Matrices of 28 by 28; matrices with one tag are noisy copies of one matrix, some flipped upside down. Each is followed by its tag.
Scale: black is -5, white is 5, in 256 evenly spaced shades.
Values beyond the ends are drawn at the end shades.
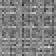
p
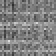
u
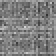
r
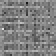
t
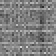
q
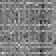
q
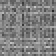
p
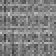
u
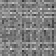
p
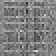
t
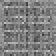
t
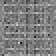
t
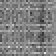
q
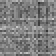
r
